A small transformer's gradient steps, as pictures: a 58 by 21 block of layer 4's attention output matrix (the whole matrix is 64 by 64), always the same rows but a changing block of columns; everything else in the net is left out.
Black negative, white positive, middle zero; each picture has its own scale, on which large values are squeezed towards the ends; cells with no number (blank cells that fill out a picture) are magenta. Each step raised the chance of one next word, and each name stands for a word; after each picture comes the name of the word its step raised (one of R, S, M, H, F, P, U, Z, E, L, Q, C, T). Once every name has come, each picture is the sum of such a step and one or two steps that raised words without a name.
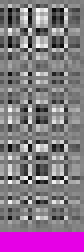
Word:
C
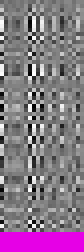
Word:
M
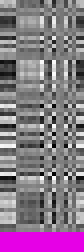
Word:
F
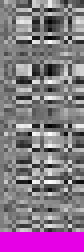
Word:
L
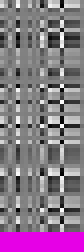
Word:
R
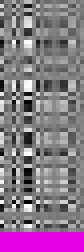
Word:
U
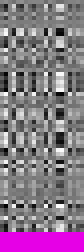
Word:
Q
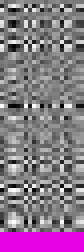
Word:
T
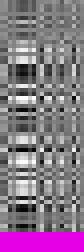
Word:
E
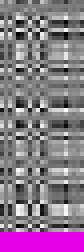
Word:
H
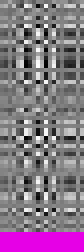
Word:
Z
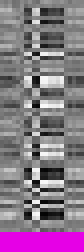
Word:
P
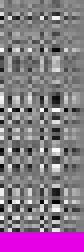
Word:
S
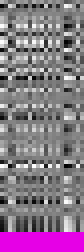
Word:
S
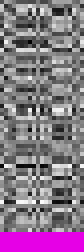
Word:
S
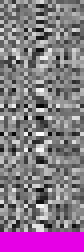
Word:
H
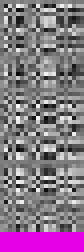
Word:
C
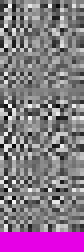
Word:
C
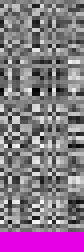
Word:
F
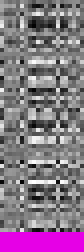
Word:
L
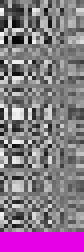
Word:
M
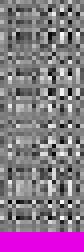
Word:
P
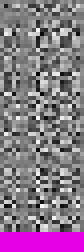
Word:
Q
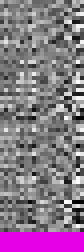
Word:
F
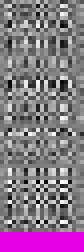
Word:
U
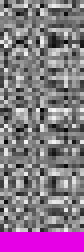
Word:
R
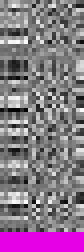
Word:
Z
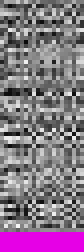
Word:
H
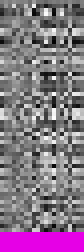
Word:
Q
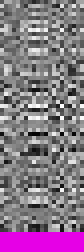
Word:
E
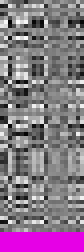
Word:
M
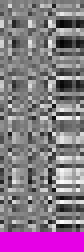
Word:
U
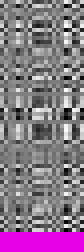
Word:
H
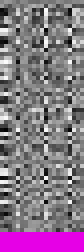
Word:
C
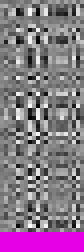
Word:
H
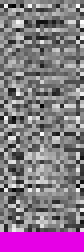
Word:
T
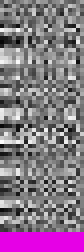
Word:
R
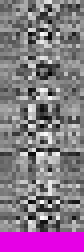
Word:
E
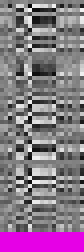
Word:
C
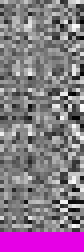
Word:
M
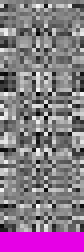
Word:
Q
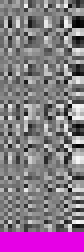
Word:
M
